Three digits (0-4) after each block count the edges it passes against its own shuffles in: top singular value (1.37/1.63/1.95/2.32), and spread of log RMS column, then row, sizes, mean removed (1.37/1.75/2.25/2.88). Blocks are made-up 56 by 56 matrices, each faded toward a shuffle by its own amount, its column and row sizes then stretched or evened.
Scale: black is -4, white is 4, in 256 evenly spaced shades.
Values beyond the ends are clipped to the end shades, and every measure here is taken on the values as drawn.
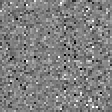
1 2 0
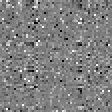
3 1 1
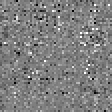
1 2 2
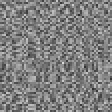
4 1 0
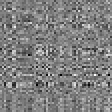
4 2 4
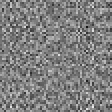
4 2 1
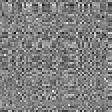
4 1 3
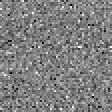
0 0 1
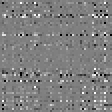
3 3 4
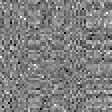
4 1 0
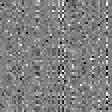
4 3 0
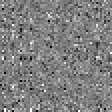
2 2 1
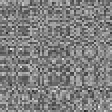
4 0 1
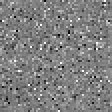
0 0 1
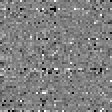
1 1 3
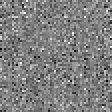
1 2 0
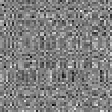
4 1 2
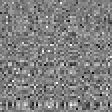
4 0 2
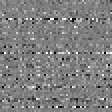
2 0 4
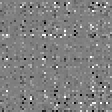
0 3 3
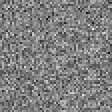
2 0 0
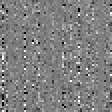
1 4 1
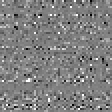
3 1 4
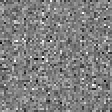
1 2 1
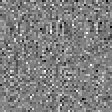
3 0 0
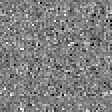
1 0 3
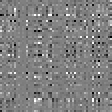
4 4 4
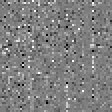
0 3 1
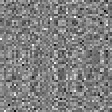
4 2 0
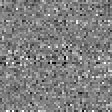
2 0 3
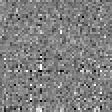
3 2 2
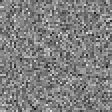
1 0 0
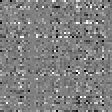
1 3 4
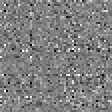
1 2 3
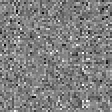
2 1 1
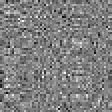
4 1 1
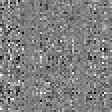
2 4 2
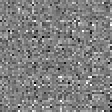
3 2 2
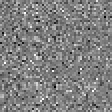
3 1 0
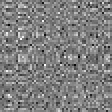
4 2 2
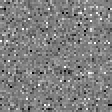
0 0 2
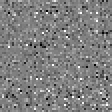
0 2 2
